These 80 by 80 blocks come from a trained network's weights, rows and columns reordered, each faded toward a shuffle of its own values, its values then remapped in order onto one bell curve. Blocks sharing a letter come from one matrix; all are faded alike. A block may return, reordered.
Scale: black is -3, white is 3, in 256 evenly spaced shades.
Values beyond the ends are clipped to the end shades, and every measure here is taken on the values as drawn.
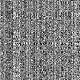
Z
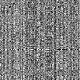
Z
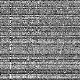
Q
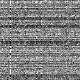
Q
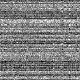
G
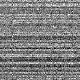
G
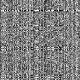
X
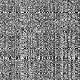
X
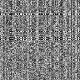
X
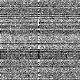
Q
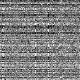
Q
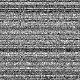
G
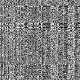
X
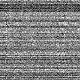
G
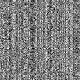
Z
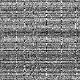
G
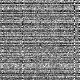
Q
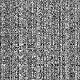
Z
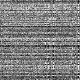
Q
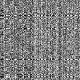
X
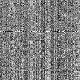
Z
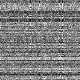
Q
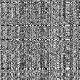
X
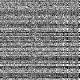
Q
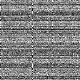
Q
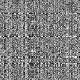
X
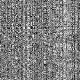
Z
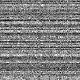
G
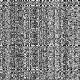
X
